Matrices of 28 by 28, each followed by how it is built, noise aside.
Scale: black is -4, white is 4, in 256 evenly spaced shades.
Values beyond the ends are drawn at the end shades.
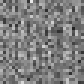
blocks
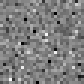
sparse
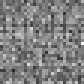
blocks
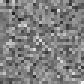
diagonal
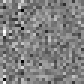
uneven columns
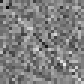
diagonal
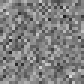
Hankel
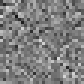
diagonal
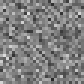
Toeplitz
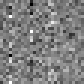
uneven columns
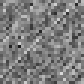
Hankel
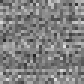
blocks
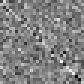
diagonal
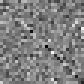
diagonal
